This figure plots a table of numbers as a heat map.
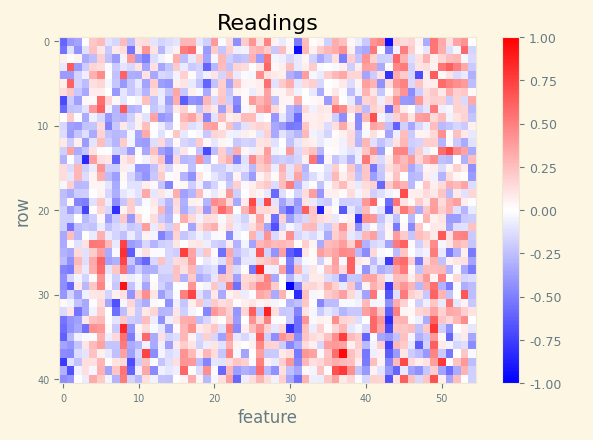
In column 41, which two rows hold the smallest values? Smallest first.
15, 16
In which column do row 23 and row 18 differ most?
22
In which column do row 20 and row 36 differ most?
37
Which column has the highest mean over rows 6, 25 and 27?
26
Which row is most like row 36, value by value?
4
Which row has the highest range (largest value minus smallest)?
29
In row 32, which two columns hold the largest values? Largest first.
27, 25
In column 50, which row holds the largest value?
38
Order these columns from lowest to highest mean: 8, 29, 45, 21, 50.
21, 29, 50, 8, 45
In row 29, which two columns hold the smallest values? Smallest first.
30, 43
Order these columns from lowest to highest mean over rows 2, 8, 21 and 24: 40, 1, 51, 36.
1, 51, 40, 36
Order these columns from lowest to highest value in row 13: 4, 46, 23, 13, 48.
13, 46, 48, 4, 23
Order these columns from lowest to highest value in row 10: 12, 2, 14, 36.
2, 14, 12, 36
